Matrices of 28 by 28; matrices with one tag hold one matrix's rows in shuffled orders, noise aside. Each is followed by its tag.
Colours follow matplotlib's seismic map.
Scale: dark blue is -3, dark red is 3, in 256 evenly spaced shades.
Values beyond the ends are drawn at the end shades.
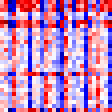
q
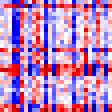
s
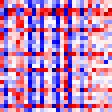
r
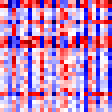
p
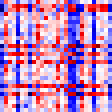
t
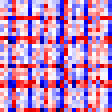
q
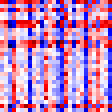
q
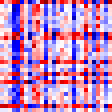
s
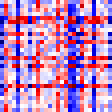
t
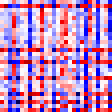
p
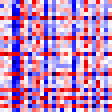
s
